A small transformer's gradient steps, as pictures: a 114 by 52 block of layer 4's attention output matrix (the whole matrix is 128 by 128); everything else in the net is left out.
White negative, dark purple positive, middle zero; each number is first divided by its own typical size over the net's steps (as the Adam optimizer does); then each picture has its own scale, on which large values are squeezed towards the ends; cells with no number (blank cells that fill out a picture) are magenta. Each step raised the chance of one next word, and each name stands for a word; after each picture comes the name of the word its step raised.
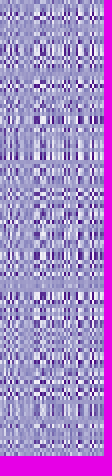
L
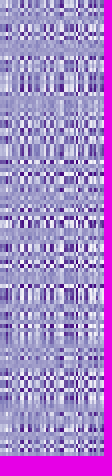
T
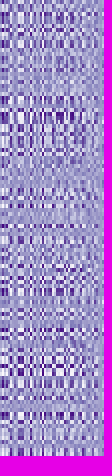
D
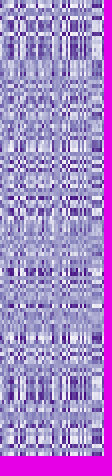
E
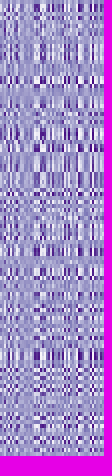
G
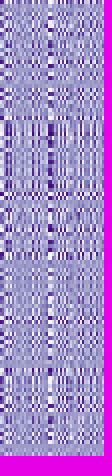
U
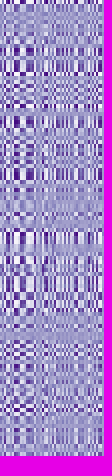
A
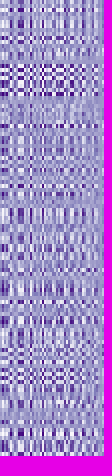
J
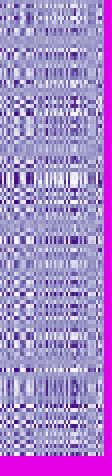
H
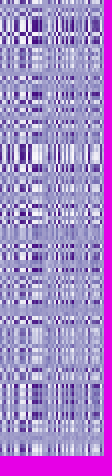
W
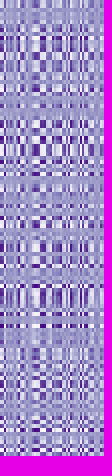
T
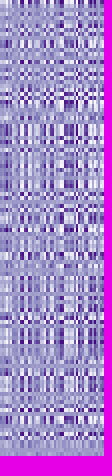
U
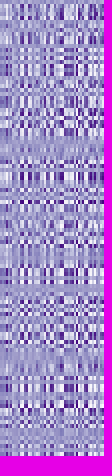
H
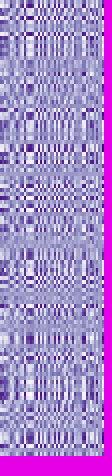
E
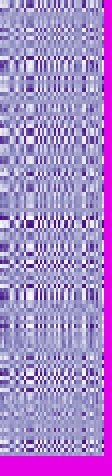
T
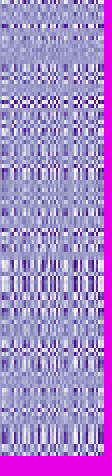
A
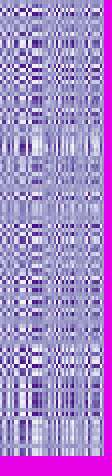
D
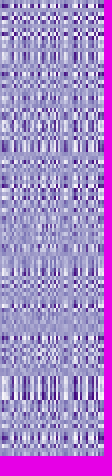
E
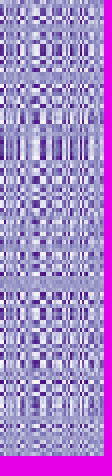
L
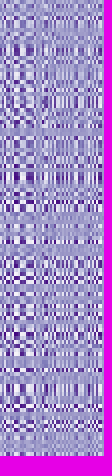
H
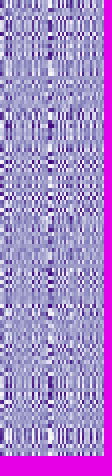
E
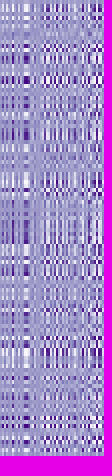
G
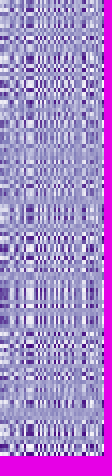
J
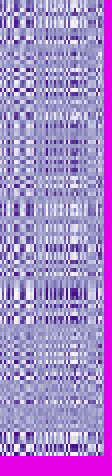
J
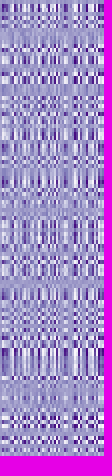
G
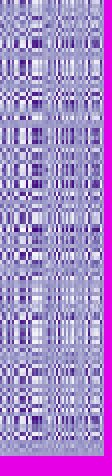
U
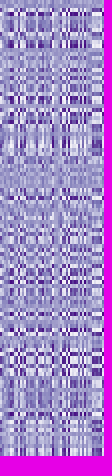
D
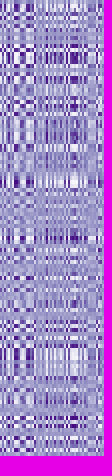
G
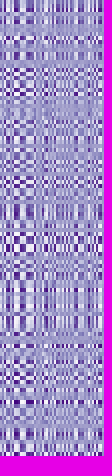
J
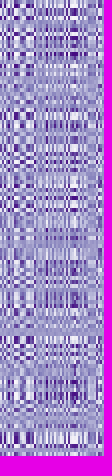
E
